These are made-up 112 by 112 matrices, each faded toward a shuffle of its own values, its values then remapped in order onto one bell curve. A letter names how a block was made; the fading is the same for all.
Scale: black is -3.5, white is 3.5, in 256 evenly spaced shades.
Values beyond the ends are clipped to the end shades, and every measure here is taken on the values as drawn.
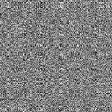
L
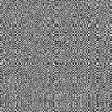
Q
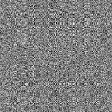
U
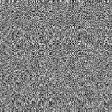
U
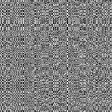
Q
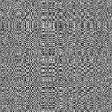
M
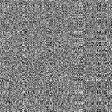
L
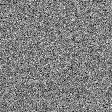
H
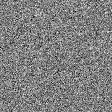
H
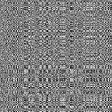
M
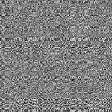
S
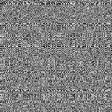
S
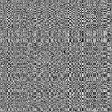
Q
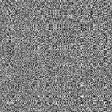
U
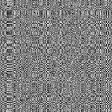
Q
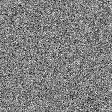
H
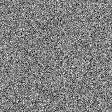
H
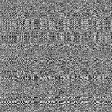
S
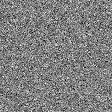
H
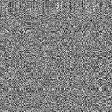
L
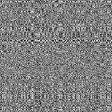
S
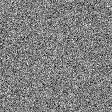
H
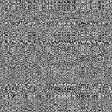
S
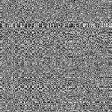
S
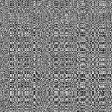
M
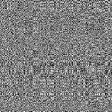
U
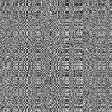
Q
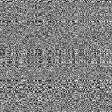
S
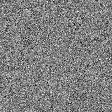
H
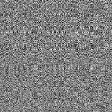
U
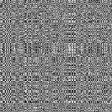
Q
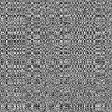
M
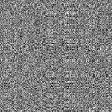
L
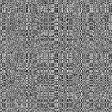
Q
